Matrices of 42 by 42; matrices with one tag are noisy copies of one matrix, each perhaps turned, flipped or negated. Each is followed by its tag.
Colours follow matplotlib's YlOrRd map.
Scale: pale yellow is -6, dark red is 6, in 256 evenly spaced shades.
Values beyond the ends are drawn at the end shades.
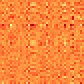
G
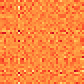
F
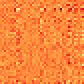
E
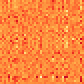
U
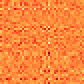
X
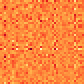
X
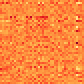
U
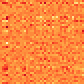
U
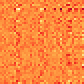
E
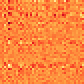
E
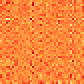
F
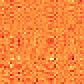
G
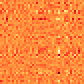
G
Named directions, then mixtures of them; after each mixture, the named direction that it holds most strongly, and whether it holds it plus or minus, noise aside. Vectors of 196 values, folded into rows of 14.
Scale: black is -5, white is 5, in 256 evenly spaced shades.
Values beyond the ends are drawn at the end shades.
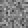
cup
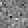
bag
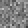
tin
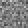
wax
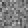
wax, plus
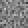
cup, plus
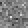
bag, minus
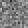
wax, minus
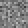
bag, plus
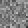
tin, plus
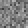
tin, minus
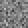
cup, plus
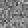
tin, plus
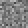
wax, plus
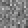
tin, plus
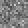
tin, plus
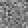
cup, minus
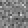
bag, minus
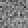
wax, minus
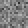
tin, minus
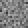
cup, plus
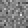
cup, plus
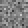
cup, plus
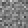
wax, plus
